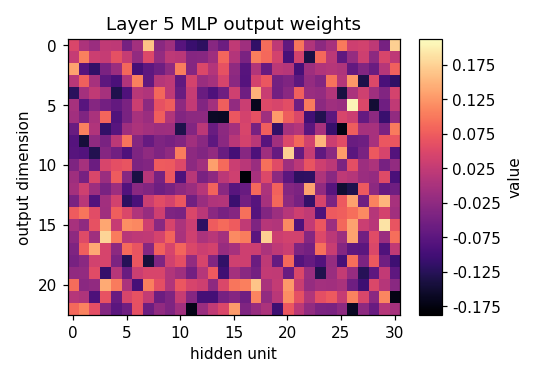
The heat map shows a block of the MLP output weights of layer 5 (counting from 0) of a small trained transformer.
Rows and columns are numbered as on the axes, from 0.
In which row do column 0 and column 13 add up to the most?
2
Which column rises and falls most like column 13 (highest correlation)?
14
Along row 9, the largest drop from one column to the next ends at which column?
21
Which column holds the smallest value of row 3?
27
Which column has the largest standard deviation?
26
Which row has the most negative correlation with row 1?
9
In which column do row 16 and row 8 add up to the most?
23
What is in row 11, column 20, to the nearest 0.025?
-0.075
